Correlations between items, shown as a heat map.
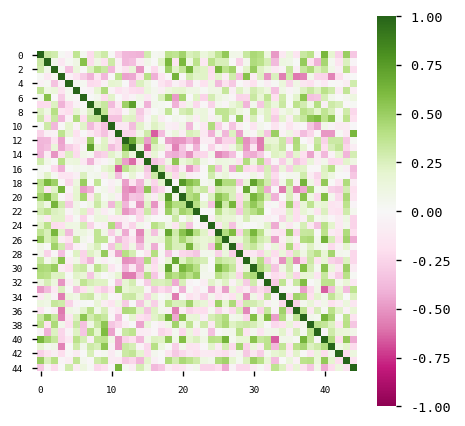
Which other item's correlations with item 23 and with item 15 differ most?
13
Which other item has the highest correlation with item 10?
24
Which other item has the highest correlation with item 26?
40
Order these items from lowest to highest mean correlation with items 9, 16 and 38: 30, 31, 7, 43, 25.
31, 25, 30, 7, 43
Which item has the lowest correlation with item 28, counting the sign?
11
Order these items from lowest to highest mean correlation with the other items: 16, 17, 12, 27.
12, 16, 17, 27
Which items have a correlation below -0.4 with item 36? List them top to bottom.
3, 19, 29
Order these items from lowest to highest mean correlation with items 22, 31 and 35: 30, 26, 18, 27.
26, 27, 30, 18
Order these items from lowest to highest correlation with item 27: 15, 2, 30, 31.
15, 31, 30, 2
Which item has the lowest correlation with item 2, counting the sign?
14
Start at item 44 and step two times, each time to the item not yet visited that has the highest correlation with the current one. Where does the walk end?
33
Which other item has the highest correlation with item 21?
25
